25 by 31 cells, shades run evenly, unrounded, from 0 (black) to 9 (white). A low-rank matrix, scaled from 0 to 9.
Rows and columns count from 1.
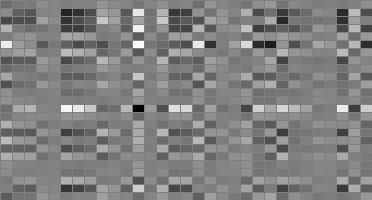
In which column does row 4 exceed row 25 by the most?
12
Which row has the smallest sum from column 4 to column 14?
6
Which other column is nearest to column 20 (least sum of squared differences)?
27
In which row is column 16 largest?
14
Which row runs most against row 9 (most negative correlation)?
20
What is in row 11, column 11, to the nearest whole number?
5
